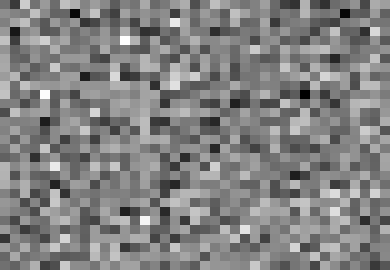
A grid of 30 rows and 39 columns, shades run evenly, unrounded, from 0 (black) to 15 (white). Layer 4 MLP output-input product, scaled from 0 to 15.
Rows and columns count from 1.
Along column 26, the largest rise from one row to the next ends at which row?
6
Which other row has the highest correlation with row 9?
24
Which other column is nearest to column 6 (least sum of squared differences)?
35
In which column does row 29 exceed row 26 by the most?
12
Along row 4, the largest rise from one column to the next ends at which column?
38
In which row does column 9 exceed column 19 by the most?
15
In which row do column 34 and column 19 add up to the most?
22
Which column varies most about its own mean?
18
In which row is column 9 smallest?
9
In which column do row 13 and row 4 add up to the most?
19
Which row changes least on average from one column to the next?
29
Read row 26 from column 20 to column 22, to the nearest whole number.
5 5 6
